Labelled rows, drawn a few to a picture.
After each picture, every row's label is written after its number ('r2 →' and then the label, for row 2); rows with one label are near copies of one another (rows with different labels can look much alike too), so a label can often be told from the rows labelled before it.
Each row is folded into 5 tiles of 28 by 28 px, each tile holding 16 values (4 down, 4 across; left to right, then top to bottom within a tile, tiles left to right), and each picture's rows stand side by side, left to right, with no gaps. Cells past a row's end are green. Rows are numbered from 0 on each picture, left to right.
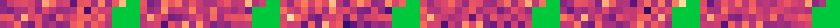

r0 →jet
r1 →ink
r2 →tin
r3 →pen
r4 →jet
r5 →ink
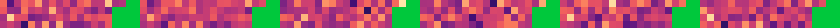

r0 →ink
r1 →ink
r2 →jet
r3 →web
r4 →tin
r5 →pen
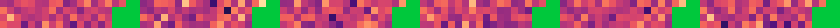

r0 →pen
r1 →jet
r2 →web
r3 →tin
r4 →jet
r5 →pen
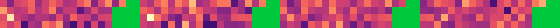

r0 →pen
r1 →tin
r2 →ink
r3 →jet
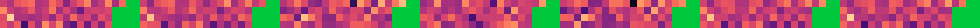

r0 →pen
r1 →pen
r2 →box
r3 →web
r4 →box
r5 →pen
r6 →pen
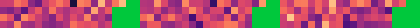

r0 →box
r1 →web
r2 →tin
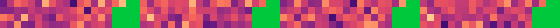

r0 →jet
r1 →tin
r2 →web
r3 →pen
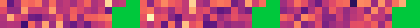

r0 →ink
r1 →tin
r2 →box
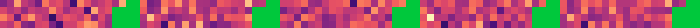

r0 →web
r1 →ink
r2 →box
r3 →pen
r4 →ink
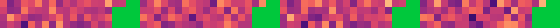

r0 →ink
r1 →web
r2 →ink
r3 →web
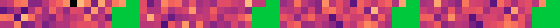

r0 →box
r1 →ink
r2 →web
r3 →web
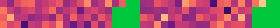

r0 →pen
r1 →jet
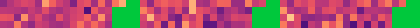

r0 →jet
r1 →tin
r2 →pen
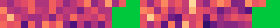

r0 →pen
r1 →tin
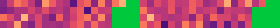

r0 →jet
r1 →pen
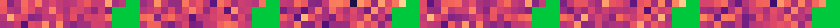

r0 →ink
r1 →web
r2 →box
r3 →ink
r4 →jet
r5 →box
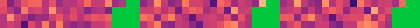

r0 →ink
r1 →web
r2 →web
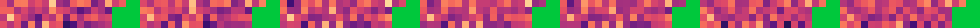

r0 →tin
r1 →tin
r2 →ink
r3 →ink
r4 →ink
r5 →pen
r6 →pen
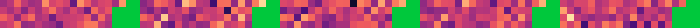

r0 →web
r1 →jet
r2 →box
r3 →jet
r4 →pen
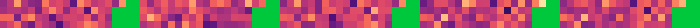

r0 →web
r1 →tin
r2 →web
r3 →jet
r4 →jet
